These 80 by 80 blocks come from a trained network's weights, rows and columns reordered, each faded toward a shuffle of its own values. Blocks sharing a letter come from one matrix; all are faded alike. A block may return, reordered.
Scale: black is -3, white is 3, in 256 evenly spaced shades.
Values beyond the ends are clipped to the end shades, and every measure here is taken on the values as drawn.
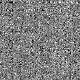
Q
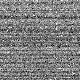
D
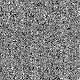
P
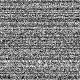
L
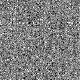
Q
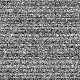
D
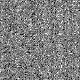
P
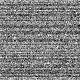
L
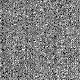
Q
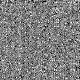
Q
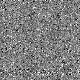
P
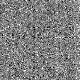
Q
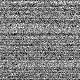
D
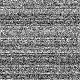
L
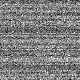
D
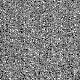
P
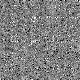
P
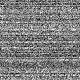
L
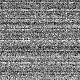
L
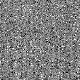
P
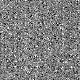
P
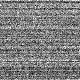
L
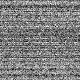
L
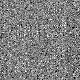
Q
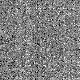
Q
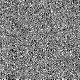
Q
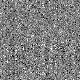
P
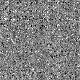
P
